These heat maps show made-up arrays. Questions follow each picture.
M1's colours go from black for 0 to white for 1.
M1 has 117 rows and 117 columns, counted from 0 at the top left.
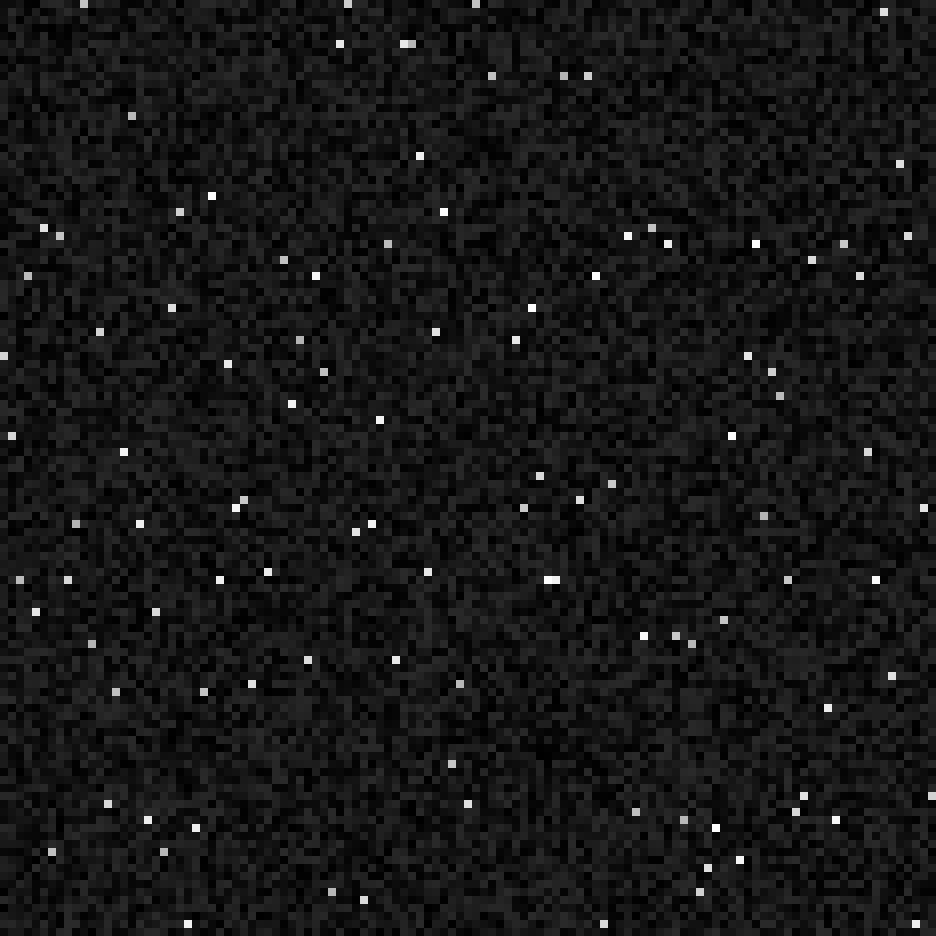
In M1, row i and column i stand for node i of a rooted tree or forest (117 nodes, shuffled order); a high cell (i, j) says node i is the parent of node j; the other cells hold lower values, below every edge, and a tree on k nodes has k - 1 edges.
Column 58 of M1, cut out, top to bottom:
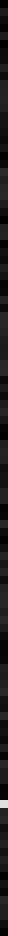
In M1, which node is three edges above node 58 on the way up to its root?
101
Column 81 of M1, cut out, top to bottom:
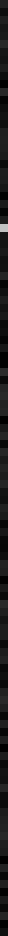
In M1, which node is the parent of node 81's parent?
45
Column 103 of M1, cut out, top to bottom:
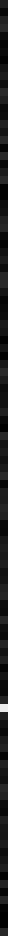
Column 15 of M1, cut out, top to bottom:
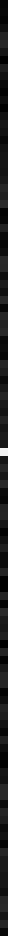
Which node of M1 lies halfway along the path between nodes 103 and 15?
108
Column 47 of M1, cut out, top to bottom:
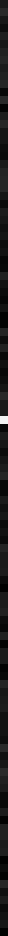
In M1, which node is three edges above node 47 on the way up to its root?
76
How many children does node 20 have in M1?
1
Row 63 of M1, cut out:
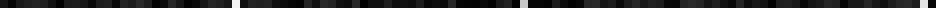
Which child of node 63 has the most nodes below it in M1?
65
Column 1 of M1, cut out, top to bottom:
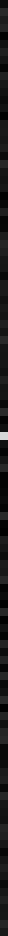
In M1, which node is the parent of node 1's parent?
41
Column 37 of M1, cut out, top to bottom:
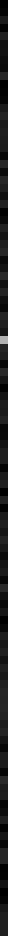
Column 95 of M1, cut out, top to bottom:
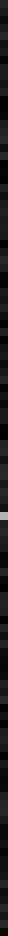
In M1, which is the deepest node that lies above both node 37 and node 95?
42
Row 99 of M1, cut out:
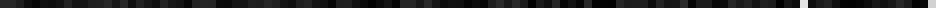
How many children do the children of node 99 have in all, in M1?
2
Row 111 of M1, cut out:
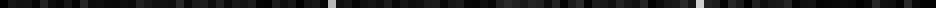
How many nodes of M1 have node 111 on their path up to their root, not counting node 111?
7
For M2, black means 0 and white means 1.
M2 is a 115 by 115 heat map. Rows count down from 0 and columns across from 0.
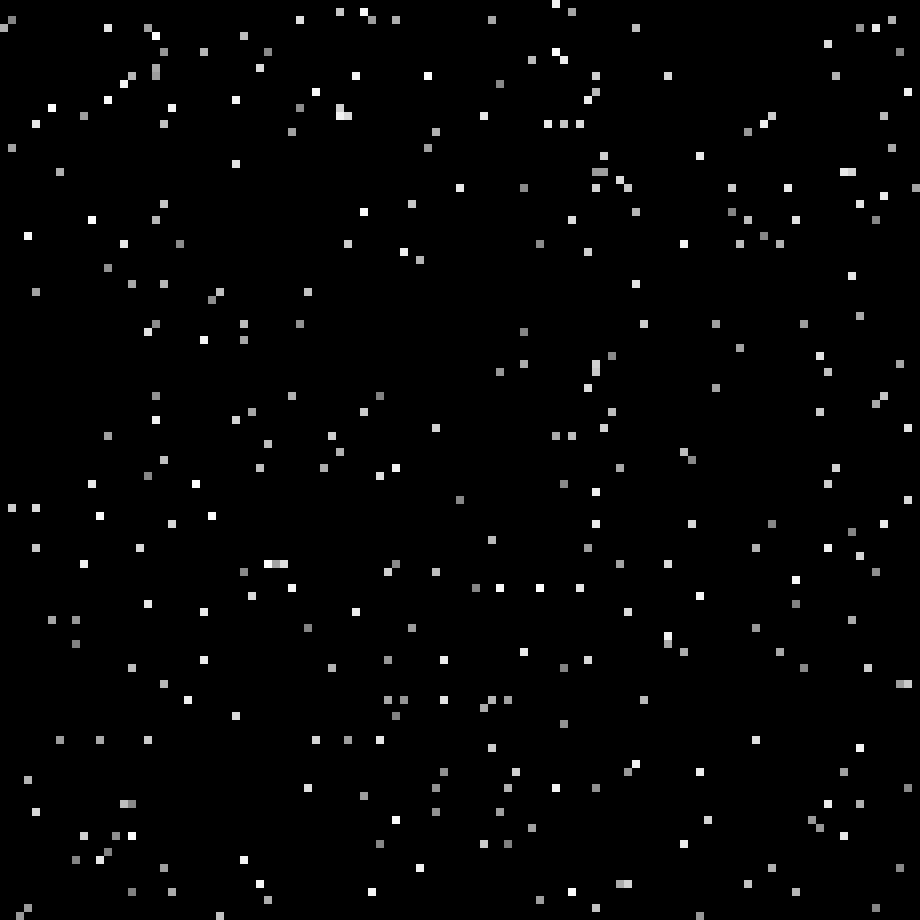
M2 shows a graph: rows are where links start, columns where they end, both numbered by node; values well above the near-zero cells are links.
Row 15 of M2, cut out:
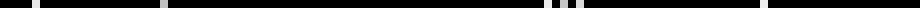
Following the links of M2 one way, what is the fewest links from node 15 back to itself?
3
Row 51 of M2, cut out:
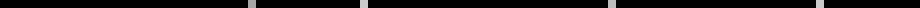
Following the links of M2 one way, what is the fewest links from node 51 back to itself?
3
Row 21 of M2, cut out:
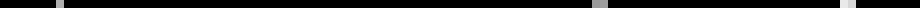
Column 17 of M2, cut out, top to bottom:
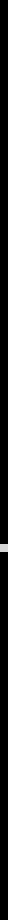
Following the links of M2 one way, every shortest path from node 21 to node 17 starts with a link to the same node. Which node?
node 7
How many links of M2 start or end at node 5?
1
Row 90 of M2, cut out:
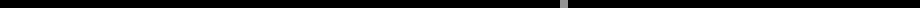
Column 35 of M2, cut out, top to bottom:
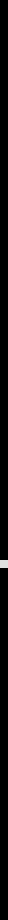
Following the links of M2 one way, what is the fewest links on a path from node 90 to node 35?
2
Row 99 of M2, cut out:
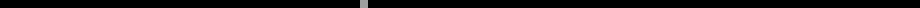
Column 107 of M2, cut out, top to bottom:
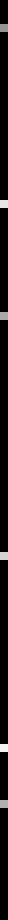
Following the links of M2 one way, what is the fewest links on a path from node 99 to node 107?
5
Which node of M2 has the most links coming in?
node 74
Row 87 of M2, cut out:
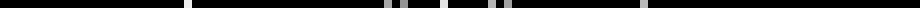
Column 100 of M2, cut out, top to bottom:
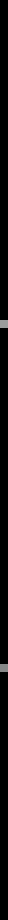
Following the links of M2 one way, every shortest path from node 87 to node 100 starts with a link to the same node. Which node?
node 80
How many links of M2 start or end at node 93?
5
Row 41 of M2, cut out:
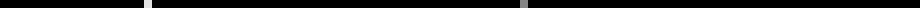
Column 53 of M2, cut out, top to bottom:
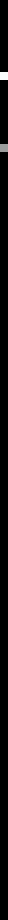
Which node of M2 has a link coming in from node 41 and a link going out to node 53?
node 18
